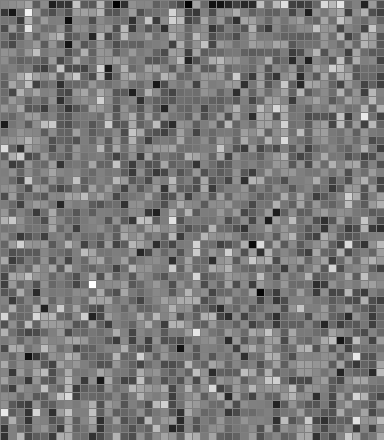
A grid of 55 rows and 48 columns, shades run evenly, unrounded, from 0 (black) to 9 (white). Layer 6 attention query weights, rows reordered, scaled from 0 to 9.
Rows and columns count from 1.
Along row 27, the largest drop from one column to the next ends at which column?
35
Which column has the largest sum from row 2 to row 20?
13
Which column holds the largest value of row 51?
21
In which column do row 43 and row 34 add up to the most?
42
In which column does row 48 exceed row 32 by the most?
18
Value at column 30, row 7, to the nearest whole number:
4
